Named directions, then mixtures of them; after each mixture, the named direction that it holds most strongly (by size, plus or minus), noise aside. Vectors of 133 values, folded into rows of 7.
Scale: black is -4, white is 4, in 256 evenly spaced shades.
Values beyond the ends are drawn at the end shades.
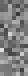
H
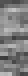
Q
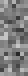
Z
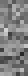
H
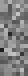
H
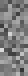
H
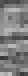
Q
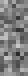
Z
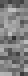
Q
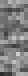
Q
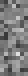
Z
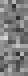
Z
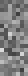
H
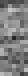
Q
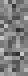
Z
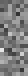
H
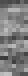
Q
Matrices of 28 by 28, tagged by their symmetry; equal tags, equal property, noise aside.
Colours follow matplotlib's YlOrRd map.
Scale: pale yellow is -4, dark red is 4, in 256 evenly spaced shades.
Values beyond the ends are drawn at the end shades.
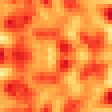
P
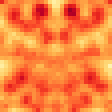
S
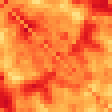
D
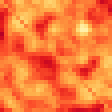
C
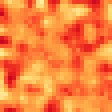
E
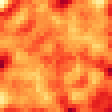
D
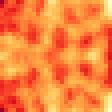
P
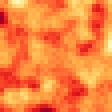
E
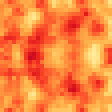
P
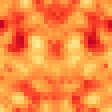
S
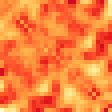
D
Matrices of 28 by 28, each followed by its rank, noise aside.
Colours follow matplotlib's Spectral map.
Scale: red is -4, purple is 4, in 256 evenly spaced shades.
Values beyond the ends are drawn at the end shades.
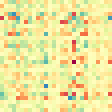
four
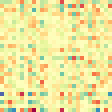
four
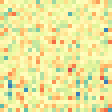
six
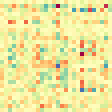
three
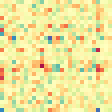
four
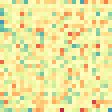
five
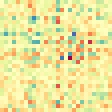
four
